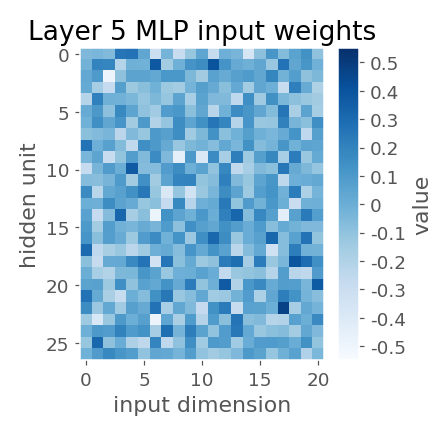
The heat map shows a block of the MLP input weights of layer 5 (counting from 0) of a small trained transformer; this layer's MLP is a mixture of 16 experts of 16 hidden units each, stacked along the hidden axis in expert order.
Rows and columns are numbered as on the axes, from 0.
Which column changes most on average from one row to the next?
13
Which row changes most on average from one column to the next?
9
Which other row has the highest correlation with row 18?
23
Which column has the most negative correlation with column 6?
3
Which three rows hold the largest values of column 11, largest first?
1, 16, 6
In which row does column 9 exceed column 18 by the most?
24
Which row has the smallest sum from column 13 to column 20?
19
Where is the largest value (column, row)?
17, 22
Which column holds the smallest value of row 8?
4
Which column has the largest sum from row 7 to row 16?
12
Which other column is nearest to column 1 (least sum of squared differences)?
14
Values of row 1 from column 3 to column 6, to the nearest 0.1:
-0.2 0 0 0.4
